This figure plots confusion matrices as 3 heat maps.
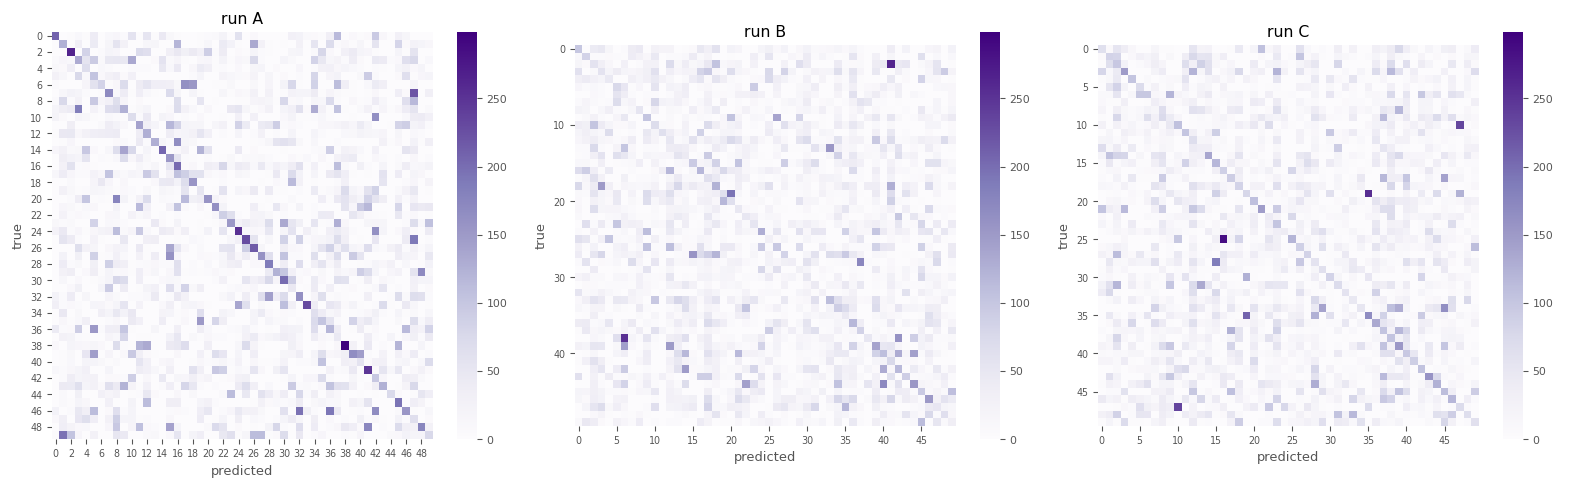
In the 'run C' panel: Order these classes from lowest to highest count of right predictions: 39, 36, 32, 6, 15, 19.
32, 19, 6, 15, 36, 39
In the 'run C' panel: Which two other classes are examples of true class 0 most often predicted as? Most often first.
21, 39
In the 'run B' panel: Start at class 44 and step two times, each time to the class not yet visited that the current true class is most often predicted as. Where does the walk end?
42
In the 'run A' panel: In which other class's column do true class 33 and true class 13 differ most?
16
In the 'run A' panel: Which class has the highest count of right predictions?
38
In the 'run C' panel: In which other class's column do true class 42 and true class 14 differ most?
1
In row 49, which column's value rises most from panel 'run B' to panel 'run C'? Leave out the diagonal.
18
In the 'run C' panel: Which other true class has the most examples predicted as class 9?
6
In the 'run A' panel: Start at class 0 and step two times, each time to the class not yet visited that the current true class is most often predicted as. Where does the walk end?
9
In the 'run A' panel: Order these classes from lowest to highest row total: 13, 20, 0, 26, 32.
13, 0, 32, 20, 26
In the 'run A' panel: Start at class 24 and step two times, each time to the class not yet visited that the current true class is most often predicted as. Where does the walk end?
10
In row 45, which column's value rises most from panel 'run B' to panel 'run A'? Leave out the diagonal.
12
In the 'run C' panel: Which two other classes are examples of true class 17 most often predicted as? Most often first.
45, 37
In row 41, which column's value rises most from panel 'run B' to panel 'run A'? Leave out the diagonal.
22
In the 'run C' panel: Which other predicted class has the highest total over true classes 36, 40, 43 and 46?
37
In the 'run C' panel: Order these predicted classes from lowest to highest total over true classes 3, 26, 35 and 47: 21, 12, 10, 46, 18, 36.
46, 21, 18, 36, 12, 10
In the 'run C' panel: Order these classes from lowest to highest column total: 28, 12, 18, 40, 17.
17, 18, 28, 40, 12
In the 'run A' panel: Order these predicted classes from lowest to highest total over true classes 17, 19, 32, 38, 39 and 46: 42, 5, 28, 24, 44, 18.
44, 18, 24, 28, 42, 5
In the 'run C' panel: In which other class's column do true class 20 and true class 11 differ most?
30
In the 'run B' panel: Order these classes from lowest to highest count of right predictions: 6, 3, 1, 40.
6, 3, 1, 40
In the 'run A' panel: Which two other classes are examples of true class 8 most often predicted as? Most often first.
47, 5
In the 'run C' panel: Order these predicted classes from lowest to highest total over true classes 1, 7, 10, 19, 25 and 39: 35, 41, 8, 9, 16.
41, 8, 9, 35, 16
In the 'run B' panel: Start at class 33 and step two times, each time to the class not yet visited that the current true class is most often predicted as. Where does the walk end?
2
